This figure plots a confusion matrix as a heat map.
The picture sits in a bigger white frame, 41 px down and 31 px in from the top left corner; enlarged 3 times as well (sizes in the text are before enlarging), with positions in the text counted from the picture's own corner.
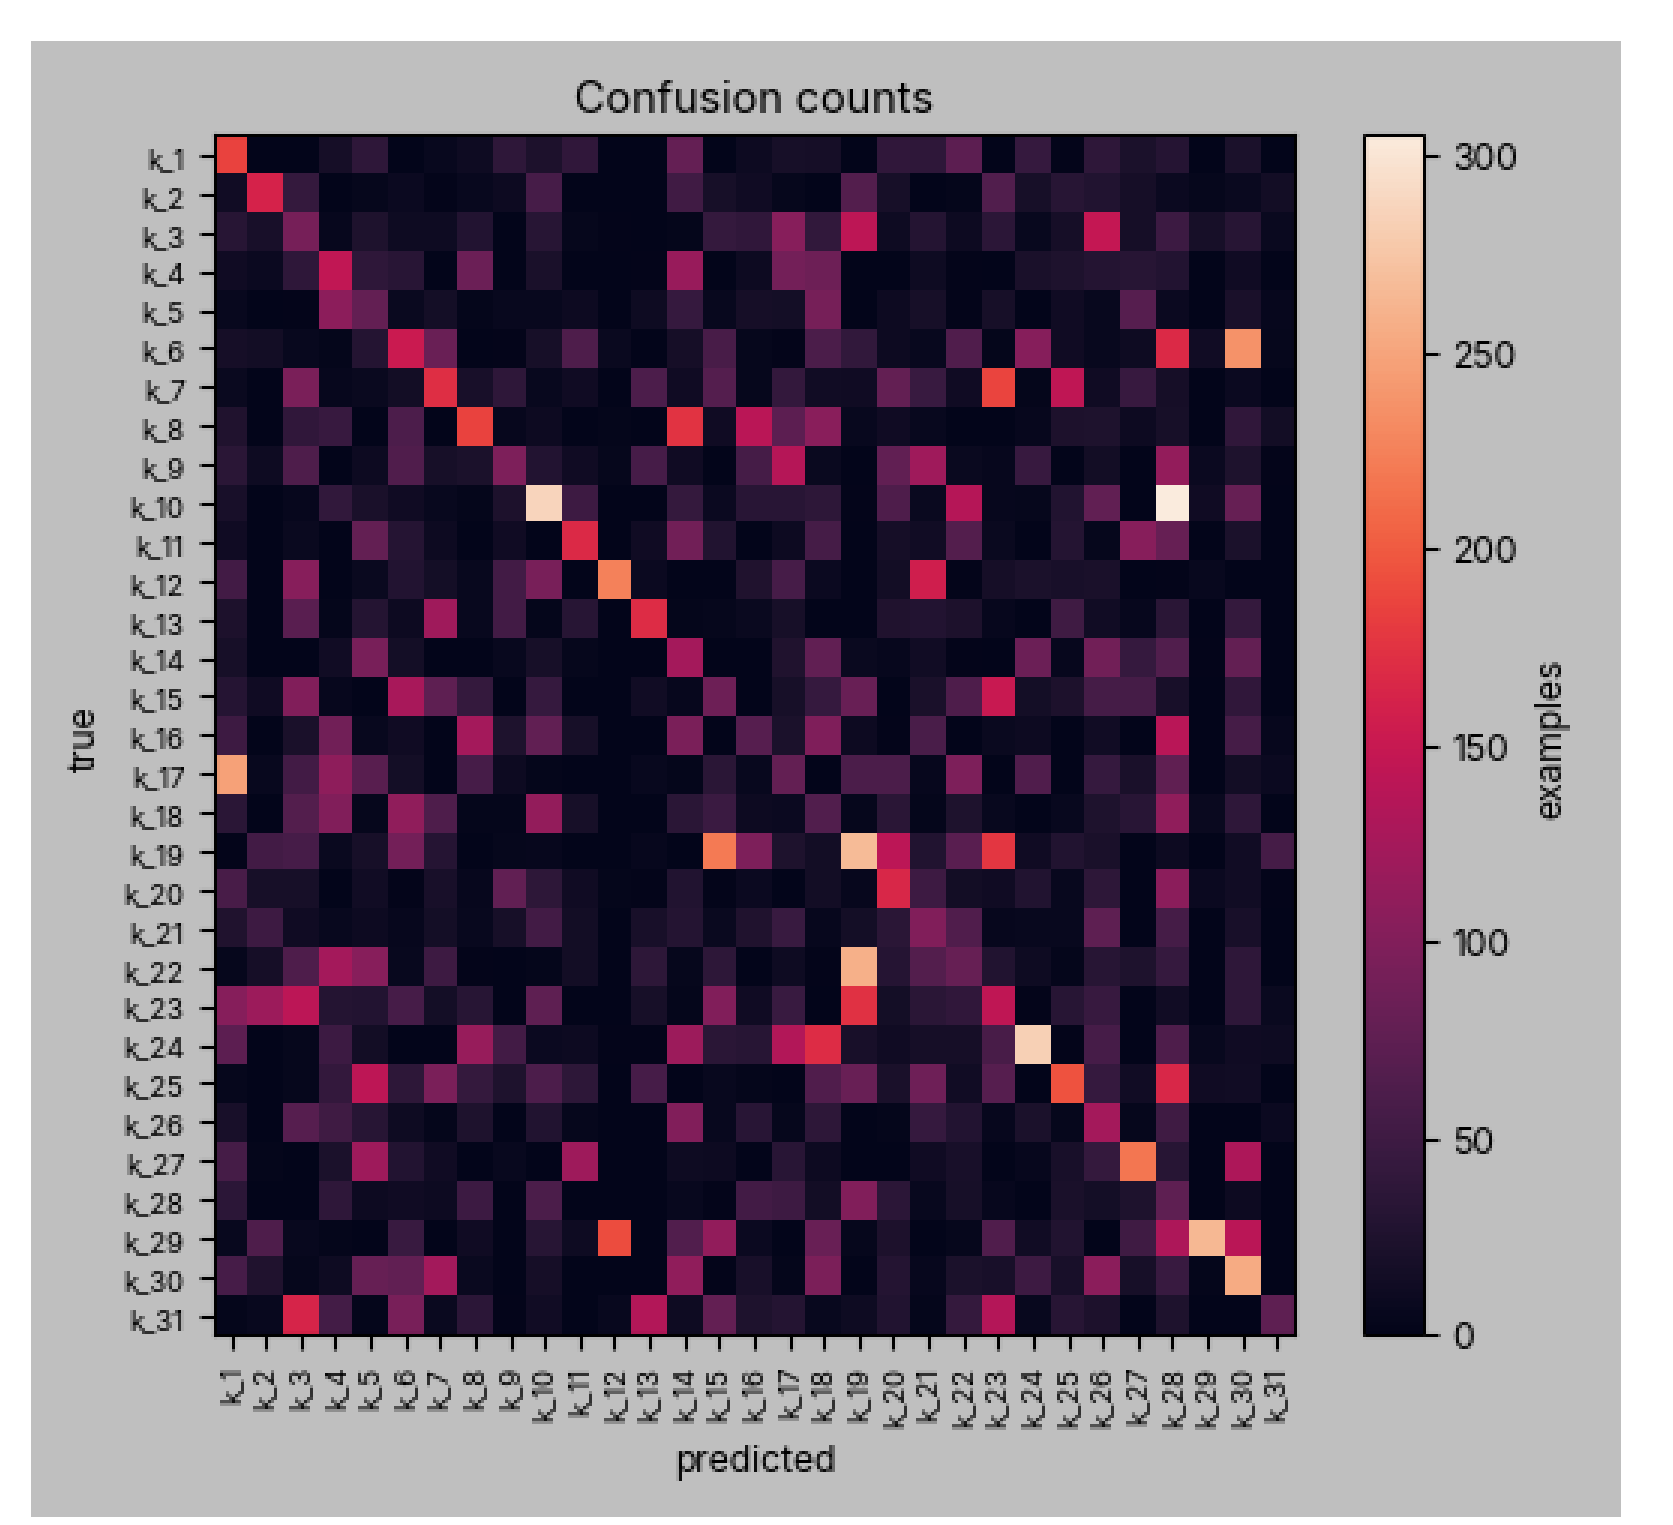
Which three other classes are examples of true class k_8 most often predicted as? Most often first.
k_14, k_16, k_18
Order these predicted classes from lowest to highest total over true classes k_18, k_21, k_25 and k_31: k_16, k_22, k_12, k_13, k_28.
k_12, k_16, k_22, k_13, k_28
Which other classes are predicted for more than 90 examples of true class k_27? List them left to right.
k_5, k_11, k_30
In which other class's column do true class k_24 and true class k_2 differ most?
k_18
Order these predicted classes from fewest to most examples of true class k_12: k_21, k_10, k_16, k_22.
k_22, k_16, k_10, k_21
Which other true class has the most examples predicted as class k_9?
k_20
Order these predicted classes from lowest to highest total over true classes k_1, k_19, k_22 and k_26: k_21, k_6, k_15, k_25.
k_25, k_6, k_21, k_15
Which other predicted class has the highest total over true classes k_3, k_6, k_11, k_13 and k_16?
k_28
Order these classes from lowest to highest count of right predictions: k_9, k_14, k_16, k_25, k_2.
k_16, k_9, k_14, k_2, k_25
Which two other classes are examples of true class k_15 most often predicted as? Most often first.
k_23, k_6
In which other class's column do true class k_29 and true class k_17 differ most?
k_1
